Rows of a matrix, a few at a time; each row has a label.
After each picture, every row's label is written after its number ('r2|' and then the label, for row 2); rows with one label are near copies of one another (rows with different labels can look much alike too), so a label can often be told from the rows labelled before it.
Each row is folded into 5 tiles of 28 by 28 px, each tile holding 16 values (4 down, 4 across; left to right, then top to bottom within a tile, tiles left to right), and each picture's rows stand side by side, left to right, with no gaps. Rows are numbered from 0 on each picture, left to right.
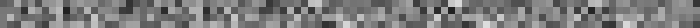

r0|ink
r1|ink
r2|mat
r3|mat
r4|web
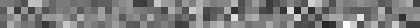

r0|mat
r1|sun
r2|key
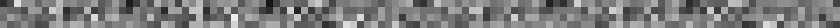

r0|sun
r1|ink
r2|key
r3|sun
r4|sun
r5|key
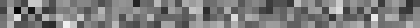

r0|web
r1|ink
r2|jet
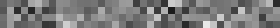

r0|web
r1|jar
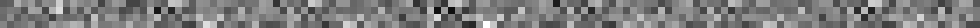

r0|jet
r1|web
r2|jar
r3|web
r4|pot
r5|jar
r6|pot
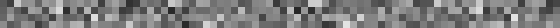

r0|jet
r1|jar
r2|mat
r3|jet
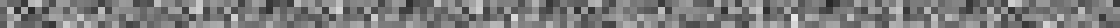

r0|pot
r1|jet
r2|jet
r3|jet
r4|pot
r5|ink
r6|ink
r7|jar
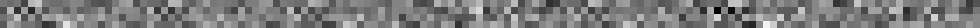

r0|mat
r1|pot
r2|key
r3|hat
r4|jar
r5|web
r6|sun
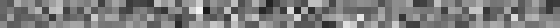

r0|jet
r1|hat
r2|key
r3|sun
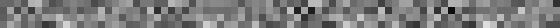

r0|mat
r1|key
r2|pot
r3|web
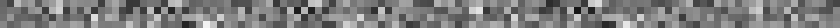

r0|jet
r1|mat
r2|pot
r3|hat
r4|mat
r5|hat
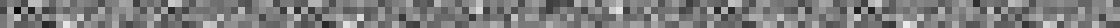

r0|web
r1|jar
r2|key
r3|jet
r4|hat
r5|pot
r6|web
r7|key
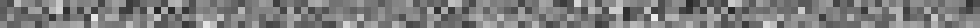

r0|jet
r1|web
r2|key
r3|pot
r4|sun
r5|jar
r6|ink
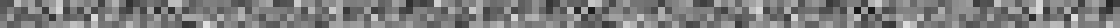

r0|jet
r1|mat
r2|sun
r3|sun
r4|pot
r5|hat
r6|web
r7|jet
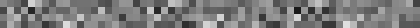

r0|jar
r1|key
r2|web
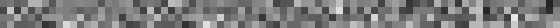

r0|key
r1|key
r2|jet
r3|ink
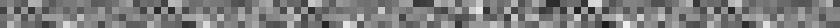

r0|mat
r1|mat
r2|jar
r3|hat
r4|mat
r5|mat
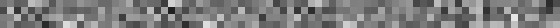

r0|key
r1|jar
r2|web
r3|ink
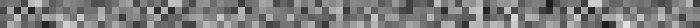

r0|mat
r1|pot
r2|ink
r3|ink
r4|mat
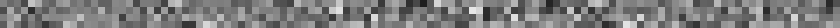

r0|jar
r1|mat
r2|jet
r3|sun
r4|key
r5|ink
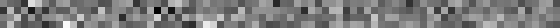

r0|jar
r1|web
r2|ink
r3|pot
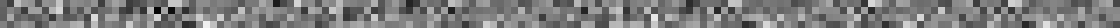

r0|jet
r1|web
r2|sun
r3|jar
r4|ink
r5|mat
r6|jar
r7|mat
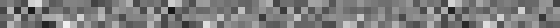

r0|mat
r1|jar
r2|key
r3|jar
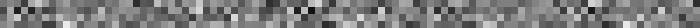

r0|web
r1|jet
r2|pot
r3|web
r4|jar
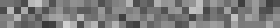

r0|key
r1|jet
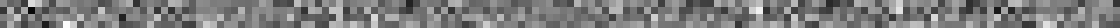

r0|jar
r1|web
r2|ink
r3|mat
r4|jet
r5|hat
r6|jet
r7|web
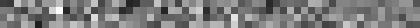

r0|hat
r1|ink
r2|key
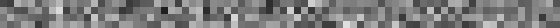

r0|hat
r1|ink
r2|key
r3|key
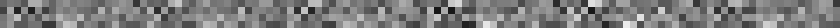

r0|web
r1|pot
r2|pot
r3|web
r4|jar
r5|web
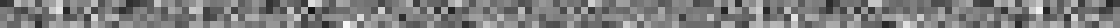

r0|hat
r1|sun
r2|jar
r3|pot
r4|jar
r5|ink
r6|mat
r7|hat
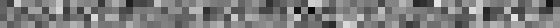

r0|jet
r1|sun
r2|web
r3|sun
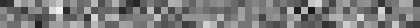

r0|hat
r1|key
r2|pot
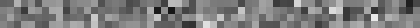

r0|ink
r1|web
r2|sun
